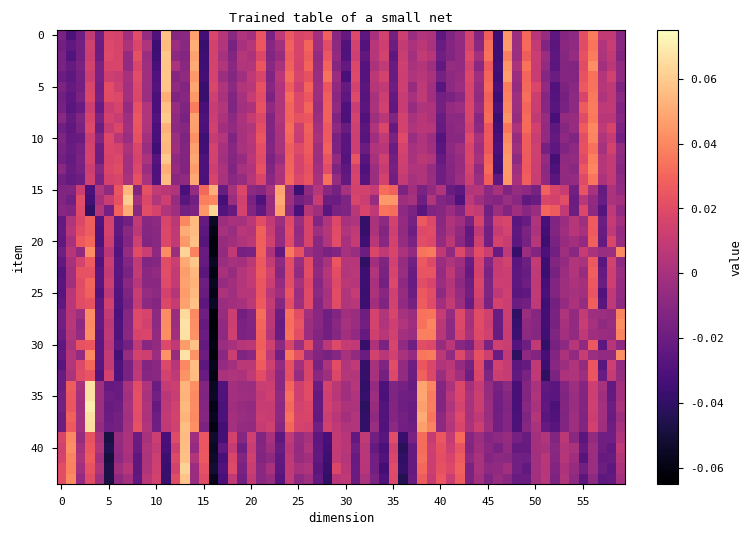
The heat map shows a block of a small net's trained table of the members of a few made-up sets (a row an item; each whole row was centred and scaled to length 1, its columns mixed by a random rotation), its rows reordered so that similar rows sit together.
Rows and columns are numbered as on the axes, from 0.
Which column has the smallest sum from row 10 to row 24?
32
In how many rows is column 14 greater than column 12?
36
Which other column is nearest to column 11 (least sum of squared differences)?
47
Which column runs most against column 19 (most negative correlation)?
42
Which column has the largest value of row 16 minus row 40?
16
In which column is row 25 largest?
14
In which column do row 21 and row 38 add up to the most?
13
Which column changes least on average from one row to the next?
27
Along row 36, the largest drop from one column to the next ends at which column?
4
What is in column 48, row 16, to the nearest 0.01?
-0.01
